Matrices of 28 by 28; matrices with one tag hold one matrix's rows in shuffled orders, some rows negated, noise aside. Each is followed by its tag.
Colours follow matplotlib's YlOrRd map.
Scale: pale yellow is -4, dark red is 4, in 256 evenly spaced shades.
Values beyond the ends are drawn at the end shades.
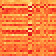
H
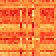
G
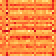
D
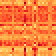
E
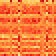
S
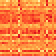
S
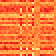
G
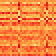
S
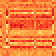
D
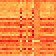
G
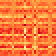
E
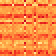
E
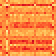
D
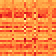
E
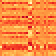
H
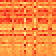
E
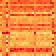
D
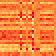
G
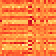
H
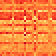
E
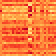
H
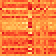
H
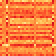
D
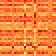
E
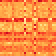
E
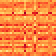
E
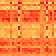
S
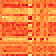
H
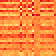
G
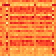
D
